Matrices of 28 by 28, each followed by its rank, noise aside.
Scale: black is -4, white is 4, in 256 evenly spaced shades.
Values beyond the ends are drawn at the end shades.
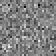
six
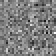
seven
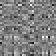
three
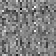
seven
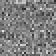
seven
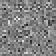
four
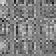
three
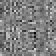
four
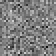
seven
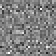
six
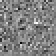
seven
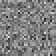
seven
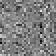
six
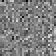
five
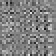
four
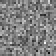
seven
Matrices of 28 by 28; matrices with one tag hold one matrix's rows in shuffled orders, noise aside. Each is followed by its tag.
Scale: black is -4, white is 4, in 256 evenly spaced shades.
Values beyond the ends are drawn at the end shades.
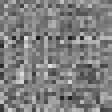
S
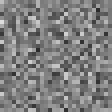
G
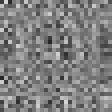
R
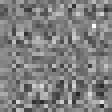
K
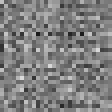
S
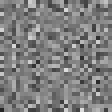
G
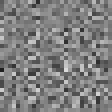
G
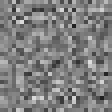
K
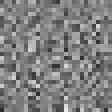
G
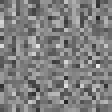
G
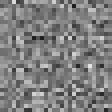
K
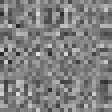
R
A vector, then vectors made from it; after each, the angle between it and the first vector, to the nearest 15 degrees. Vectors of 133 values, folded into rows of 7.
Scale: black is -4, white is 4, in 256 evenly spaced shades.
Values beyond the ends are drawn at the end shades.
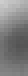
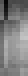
150 degrees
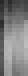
150 degrees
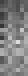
135 degrees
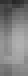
165 degrees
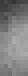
165 degrees
